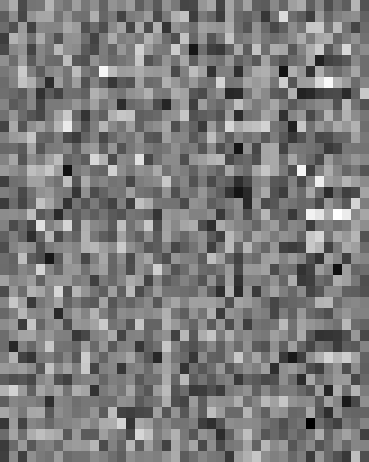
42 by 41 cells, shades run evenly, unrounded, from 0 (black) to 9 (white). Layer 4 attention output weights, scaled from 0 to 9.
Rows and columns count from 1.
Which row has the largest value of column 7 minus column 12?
27
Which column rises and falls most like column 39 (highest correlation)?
36
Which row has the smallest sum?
18
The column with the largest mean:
19
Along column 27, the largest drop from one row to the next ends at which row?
11
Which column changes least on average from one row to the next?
41
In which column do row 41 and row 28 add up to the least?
4
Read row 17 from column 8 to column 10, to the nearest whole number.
7 3 6
